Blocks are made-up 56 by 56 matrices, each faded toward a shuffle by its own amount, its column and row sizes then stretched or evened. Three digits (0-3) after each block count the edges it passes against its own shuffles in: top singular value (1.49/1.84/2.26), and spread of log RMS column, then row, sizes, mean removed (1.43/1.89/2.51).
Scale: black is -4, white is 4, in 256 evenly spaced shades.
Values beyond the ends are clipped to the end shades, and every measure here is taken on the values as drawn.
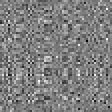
3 2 2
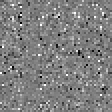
0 1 1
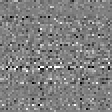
2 1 3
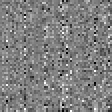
1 3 0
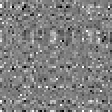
3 1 2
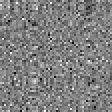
2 0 0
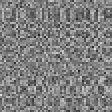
3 0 1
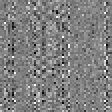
3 3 1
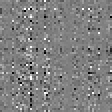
1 3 2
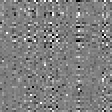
3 3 2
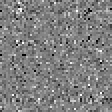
1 1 1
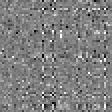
3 2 2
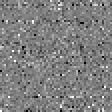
1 0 2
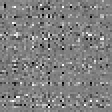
2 2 3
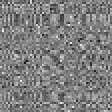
3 0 1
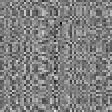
3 3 0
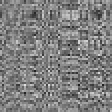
3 3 2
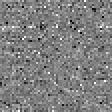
1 0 1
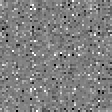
1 2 1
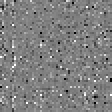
0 2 1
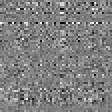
2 1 3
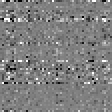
2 2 3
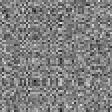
3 2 1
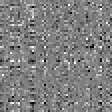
3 2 2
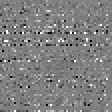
1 1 3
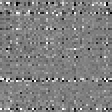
3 1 3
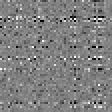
3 2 3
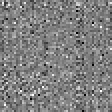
2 2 1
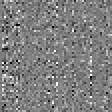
1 3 1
